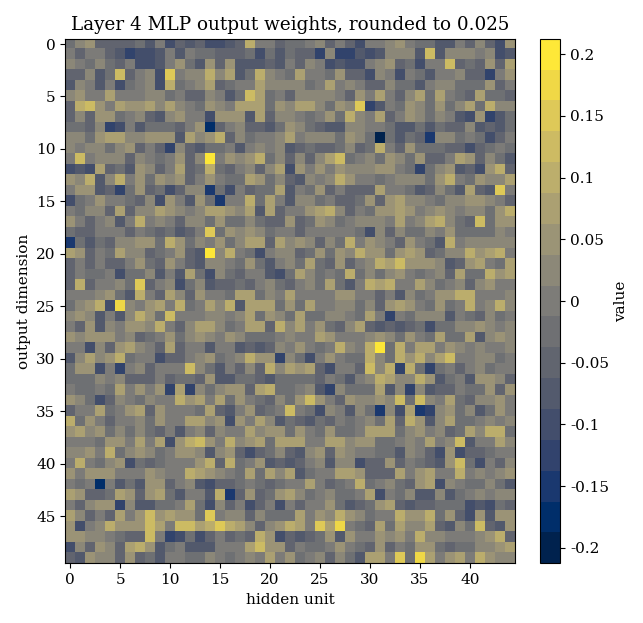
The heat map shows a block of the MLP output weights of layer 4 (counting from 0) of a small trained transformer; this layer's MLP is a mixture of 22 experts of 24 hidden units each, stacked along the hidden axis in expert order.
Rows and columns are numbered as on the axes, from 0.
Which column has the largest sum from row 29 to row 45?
12
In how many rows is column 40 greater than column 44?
14
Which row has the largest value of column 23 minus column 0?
19
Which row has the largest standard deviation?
46
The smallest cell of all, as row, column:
9, 31
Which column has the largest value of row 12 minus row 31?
3
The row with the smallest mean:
1
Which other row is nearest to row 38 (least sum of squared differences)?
41
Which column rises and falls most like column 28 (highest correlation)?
8
